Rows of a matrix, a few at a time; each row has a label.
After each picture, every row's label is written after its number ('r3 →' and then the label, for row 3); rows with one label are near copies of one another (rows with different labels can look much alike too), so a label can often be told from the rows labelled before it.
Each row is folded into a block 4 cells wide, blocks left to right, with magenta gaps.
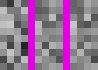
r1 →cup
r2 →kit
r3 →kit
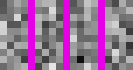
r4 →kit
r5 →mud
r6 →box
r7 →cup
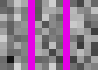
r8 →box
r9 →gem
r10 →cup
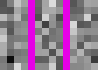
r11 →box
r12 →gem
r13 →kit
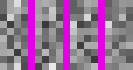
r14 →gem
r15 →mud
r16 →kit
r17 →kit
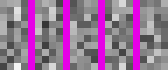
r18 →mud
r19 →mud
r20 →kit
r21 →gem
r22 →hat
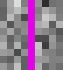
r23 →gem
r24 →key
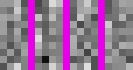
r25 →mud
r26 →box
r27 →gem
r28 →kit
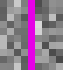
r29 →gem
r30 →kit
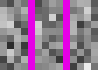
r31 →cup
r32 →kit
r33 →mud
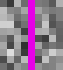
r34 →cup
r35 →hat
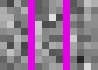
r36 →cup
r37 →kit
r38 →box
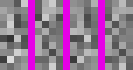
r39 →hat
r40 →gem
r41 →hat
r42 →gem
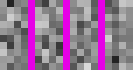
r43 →key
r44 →cup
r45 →mud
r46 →box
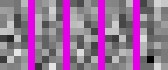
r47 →hat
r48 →mud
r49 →cup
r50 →hat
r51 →box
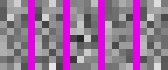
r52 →gem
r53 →gem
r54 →hat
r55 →kit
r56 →gem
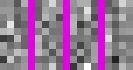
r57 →hat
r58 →gem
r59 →mud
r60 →box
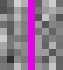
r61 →box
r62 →gem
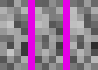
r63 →cup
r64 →cup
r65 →cup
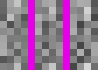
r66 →gem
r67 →mud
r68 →mud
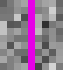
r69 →kit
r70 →mud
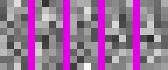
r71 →gem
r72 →key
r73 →mud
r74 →hat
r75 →hat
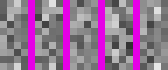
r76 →gem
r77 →gem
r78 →key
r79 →cup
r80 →mud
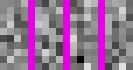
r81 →hat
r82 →cup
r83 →box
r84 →mud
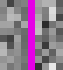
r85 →key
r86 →mud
